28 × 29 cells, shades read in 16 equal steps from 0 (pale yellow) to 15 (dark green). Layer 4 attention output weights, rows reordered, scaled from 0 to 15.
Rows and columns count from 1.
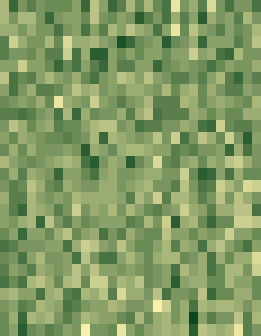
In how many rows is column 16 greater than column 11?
15
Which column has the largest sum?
3
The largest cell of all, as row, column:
27, 22
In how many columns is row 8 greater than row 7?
9
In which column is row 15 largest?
23
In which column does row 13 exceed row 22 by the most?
10
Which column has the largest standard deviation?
20
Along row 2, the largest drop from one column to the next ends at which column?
24
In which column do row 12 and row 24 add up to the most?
28
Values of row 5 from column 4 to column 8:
9 7 10 10 3
